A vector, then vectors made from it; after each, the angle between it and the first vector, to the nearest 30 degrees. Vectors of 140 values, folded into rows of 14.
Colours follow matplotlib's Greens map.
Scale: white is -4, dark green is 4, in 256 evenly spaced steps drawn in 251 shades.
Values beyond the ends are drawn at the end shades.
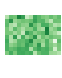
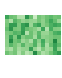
150 degrees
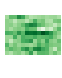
60 degrees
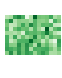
30 degrees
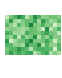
30 degrees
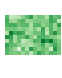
120 degrees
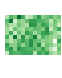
30 degrees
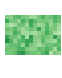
60 degrees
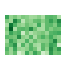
120 degrees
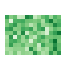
150 degrees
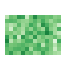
30 degrees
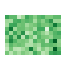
150 degrees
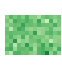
90 degrees
